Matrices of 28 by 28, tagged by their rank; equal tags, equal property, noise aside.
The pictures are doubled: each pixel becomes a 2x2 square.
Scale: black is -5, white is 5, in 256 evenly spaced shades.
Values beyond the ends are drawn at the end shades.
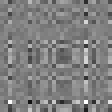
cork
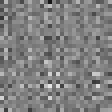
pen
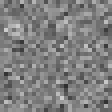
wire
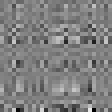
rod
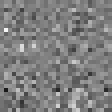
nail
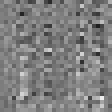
nail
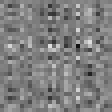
rod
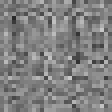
nail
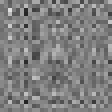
pen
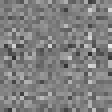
nail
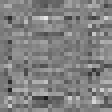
pen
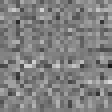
nail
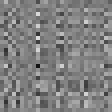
rod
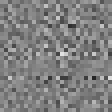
nail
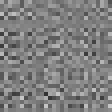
pen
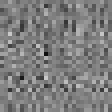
nail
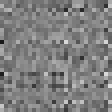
pen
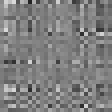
rod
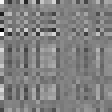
cork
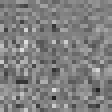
nail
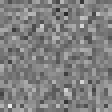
wire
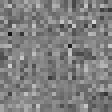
wire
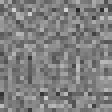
wire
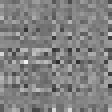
pen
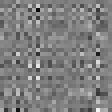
rod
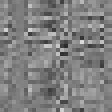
pen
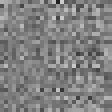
nail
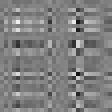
cork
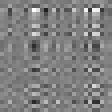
cork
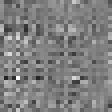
pen
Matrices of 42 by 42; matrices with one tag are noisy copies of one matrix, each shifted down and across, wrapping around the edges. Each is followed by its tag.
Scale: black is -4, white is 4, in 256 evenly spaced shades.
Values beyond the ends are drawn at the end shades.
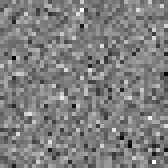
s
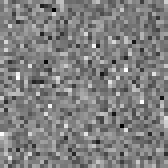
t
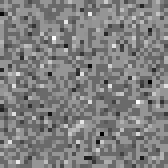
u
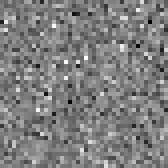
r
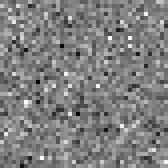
u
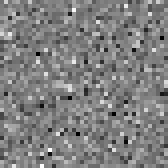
r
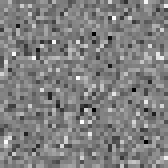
s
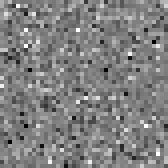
t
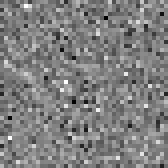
r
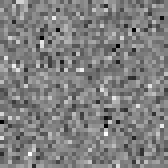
s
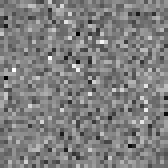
r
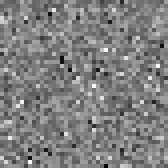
s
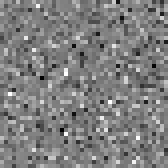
t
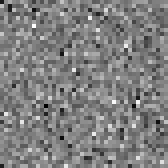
s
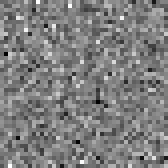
t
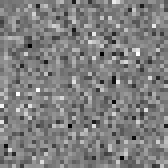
r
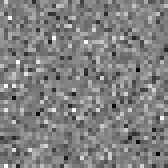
u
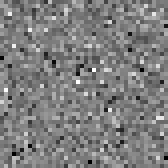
s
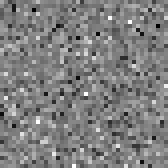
t
